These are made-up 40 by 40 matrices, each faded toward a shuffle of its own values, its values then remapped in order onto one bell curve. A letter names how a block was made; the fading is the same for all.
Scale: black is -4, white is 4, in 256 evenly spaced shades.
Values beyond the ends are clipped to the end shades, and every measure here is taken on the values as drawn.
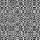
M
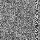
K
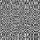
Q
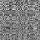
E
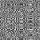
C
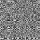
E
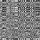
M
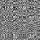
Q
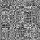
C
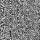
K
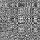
E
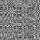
Q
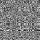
E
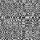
E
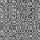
M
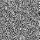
K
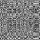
E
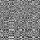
C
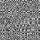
E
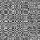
M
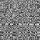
E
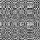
M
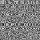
E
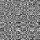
C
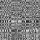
M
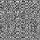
E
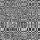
M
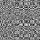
M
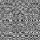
E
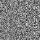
K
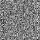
K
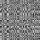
M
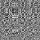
C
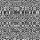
M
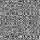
C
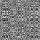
Q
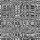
Q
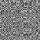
Q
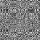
C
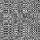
M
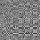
M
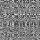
C
